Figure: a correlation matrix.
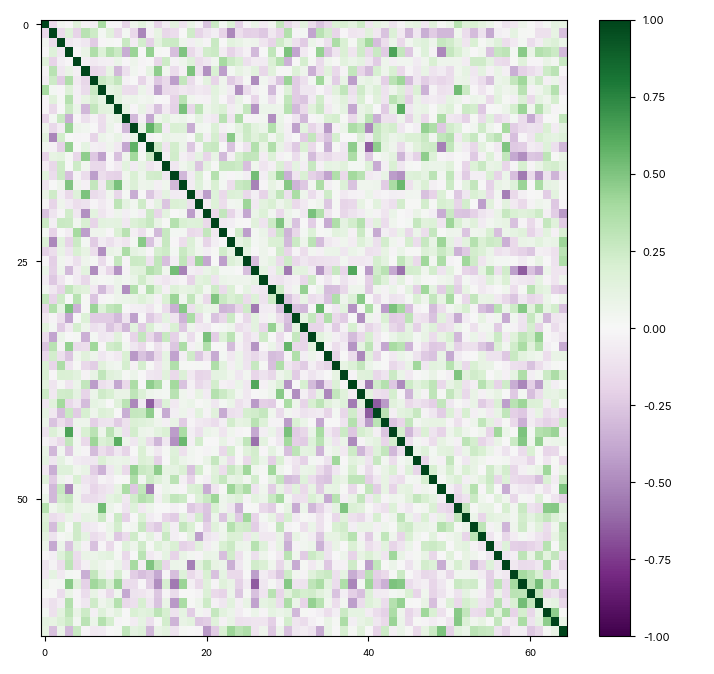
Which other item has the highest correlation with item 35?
31
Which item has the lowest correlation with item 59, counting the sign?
26
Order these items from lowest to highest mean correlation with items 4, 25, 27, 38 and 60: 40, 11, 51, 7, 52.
40, 7, 51, 52, 11
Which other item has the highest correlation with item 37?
51
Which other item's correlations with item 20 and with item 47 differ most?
25
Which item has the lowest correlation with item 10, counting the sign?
28
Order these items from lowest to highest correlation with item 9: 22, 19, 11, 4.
11, 4, 22, 19
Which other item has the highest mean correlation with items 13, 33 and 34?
20
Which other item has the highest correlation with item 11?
13
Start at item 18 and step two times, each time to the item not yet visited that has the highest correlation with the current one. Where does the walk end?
14
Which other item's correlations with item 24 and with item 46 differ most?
7
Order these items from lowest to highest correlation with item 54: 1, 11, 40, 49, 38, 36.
40, 1, 49, 36, 11, 38
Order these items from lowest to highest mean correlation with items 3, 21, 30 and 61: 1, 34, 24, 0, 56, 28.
24, 0, 1, 28, 56, 34
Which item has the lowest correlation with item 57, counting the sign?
18
